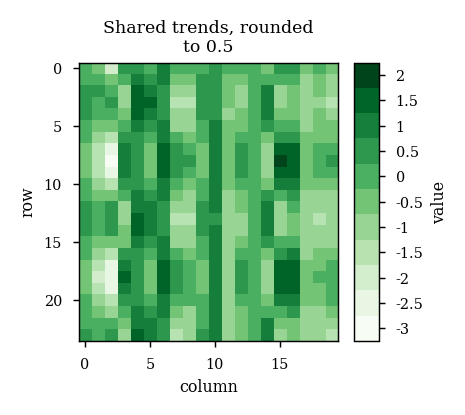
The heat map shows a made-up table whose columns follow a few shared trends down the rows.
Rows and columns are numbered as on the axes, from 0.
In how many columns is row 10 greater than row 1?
8
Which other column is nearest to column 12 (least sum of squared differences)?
7
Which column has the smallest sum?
2
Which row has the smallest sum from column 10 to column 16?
13
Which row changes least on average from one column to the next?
1
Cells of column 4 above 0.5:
13
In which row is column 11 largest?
0
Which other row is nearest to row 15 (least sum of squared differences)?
11
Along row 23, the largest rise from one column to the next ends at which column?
4
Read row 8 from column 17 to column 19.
-0.5 0 0.5
